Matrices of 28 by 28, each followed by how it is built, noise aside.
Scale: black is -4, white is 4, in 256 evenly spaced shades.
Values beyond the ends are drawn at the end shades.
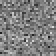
noise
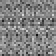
repeating columns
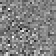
lower triangular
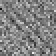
Toeplitz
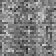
blocks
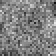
smooth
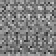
repeating columns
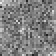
smooth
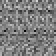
repeating columns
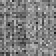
blocks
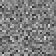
low rank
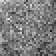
smooth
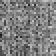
blocks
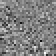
lower triangular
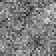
smooth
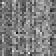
blocks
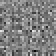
low rank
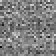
blocks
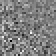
lower triangular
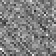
Toeplitz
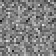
repeating columns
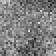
smooth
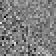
lower triangular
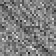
Toeplitz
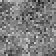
smooth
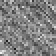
Toeplitz
